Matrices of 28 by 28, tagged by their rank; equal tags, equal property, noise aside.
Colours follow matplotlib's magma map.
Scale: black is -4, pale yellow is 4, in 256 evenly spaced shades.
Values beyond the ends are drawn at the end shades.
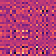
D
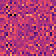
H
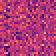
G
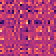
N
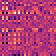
D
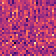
G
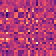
D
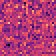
G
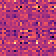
N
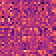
G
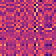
D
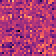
G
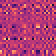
D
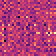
H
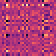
D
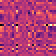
D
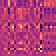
D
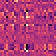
D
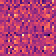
H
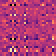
D
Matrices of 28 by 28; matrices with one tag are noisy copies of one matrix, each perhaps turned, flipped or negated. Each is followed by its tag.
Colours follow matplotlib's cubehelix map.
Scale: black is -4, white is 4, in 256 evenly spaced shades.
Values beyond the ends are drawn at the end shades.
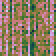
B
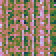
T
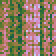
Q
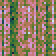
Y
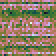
Y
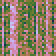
Y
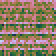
T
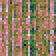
B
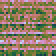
T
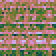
T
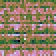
T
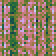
Y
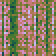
Y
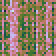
Y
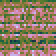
T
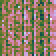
T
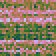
Q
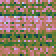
Q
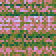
Q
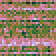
Y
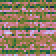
B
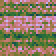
Q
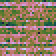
B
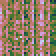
T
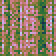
Y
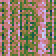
Y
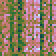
Q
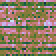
B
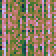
B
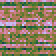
B
